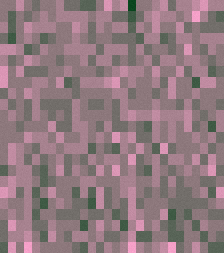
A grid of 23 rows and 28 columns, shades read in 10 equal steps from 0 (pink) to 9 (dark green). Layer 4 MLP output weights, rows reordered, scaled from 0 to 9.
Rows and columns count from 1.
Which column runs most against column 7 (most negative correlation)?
19
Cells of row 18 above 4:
10
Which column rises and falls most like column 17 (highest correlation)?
2
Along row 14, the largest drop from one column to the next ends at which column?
21
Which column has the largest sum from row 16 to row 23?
6
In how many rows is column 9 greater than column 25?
11
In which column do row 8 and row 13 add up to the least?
15
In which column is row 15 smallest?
17
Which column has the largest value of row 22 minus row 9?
22
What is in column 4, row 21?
3
